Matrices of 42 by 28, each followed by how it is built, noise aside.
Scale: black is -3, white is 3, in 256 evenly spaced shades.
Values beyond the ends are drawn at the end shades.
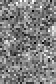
smooth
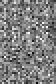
blocks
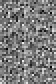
repeating rows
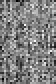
blocks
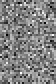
repeating rows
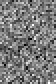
Hankel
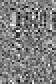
low rank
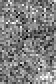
smooth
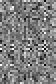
low rank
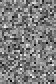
noise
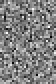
repeating columns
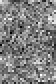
smooth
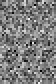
repeating columns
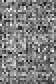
blocks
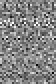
repeating columns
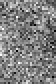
smooth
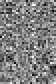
low rank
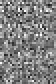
blocks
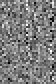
uneven columns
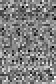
repeating columns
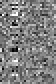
low rank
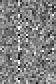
uneven columns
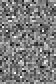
repeating columns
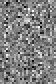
uneven columns
